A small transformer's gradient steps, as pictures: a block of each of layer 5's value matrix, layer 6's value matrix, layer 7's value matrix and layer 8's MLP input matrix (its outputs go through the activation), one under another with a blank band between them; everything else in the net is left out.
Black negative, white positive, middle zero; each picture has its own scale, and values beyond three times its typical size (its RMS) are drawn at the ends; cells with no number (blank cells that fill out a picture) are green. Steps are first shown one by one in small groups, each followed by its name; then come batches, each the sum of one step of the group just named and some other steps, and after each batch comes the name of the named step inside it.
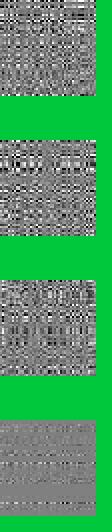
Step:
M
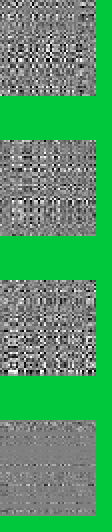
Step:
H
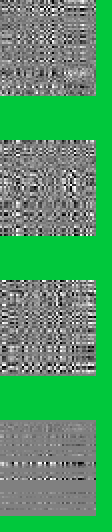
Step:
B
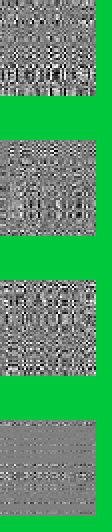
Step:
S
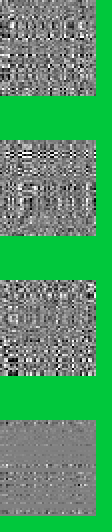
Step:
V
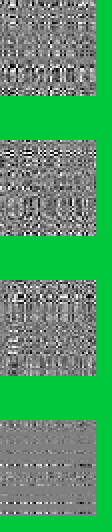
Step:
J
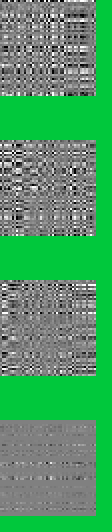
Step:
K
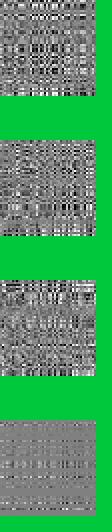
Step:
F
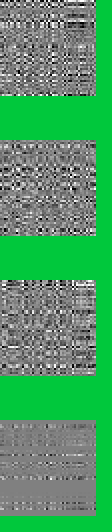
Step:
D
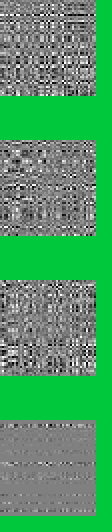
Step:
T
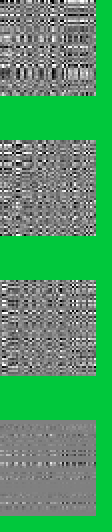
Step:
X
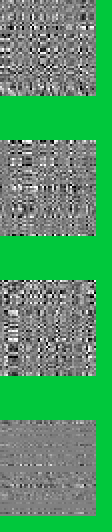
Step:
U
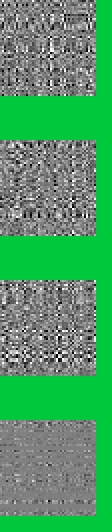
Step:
T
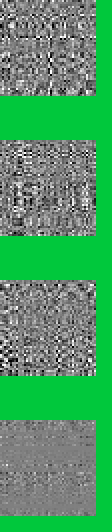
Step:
V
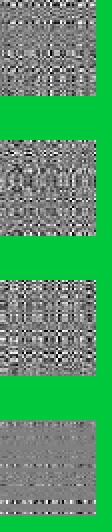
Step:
J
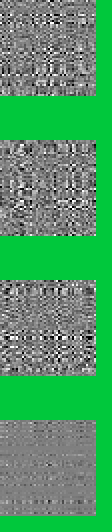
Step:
D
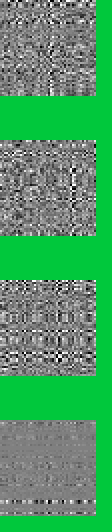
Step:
K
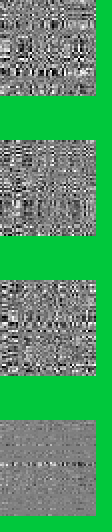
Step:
B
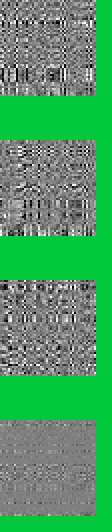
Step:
S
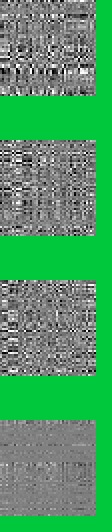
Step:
K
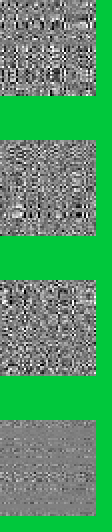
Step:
S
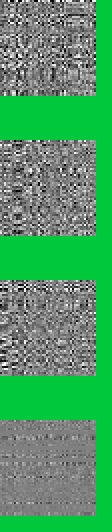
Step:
X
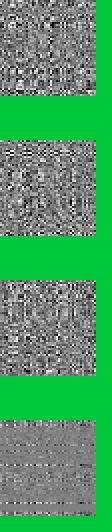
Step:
J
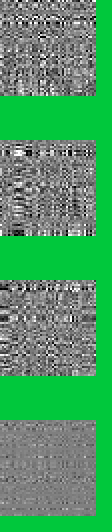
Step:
F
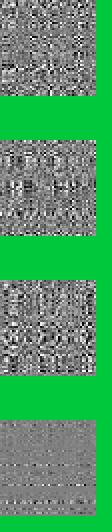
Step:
J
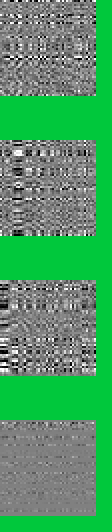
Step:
T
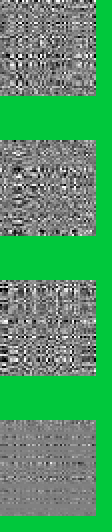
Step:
B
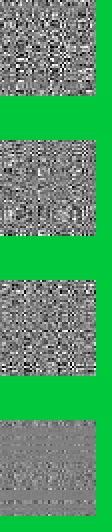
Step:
K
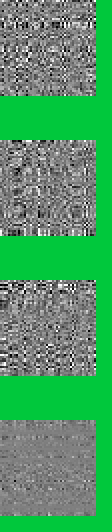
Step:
U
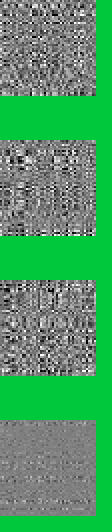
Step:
F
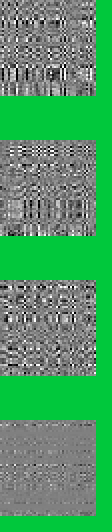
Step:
S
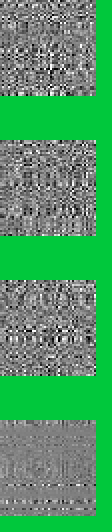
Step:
F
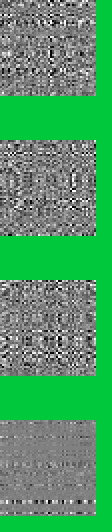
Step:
X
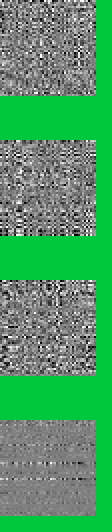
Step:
B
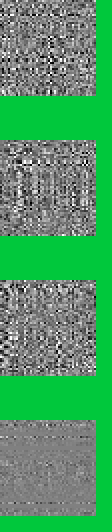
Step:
T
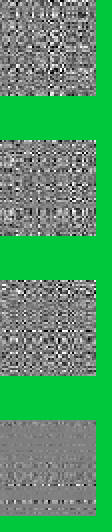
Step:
K
